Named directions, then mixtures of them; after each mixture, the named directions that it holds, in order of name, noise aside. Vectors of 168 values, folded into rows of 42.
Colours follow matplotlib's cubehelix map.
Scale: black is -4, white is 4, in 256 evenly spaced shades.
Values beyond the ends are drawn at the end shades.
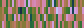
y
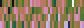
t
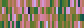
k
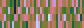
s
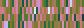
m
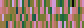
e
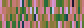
e, m.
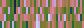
s.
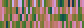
e, k.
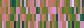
m, s, t.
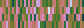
m, s.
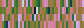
m.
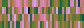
k.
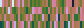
t.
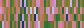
e, m, s.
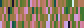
t.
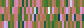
m.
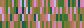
e, k, s.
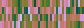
k.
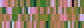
k, t.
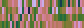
e, k.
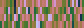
k, s.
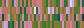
m.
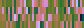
k, s.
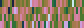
t.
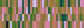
e, k, t.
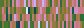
k, s, y.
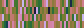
m.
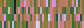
s.
